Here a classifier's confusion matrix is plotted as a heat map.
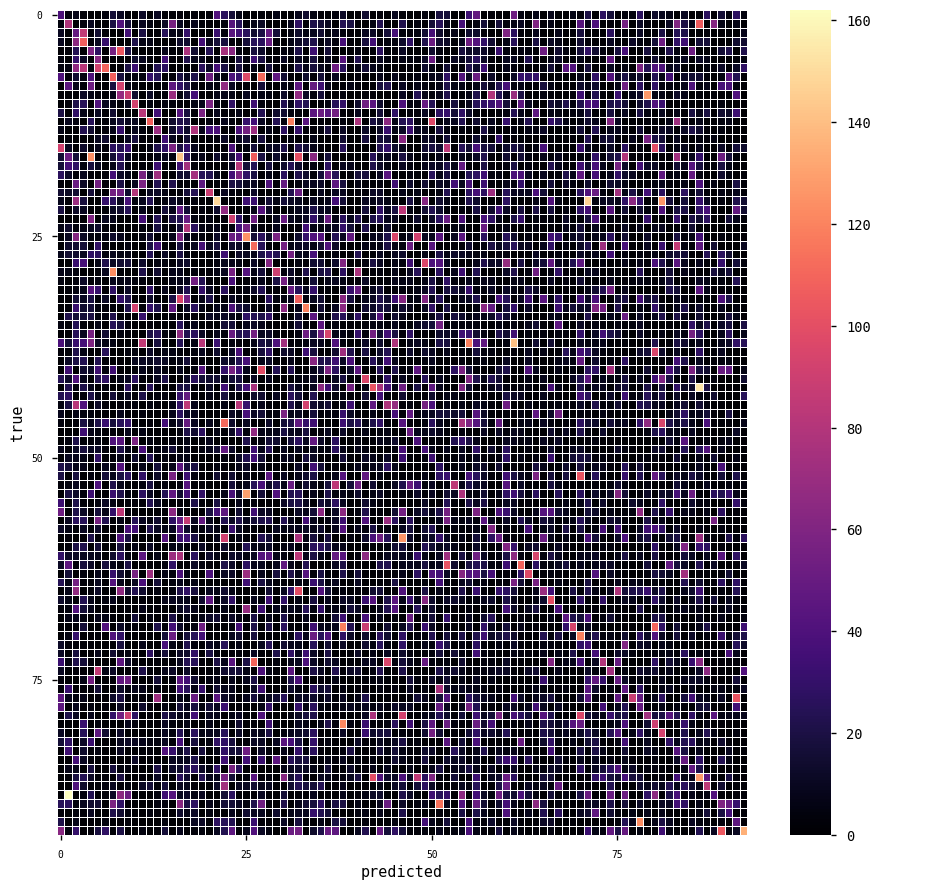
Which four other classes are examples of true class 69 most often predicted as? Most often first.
38, 80, 41, 19
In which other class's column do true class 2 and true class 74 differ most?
3
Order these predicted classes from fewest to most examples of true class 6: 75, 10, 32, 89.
75, 89, 32, 10
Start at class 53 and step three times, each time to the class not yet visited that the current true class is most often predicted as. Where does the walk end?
64
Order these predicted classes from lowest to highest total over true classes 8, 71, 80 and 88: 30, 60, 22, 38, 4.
30, 60, 4, 22, 38
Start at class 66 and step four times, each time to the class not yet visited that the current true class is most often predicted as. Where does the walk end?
81
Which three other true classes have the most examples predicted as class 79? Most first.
9, 46, 14
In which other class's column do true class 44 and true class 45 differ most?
33
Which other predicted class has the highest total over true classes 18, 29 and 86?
7
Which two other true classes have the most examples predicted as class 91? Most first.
77, 22
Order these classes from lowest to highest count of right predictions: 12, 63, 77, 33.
77, 63, 12, 33
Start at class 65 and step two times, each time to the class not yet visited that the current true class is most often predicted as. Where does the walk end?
16
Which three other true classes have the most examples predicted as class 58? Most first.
9, 20, 33
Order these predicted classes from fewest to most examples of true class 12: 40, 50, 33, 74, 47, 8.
8, 47, 33, 74, 40, 50
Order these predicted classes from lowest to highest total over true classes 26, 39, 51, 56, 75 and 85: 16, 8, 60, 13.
60, 13, 16, 8
